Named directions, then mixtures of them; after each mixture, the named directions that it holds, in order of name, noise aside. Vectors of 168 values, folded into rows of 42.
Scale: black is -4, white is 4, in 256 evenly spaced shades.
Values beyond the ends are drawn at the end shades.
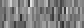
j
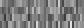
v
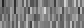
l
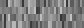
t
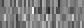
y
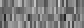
t, v.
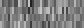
j, l, y.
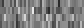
y.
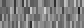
l.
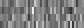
v, y.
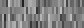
t.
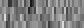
j, t.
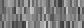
j, l, y.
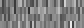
l, v.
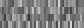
v.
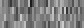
j.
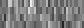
j, t.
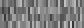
l, v.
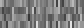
v.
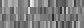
j, l.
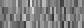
j, v, y.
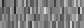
l.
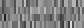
j, l, v.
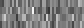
y.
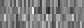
y.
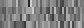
j, v, y.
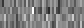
y.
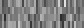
l, t, v.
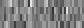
j.
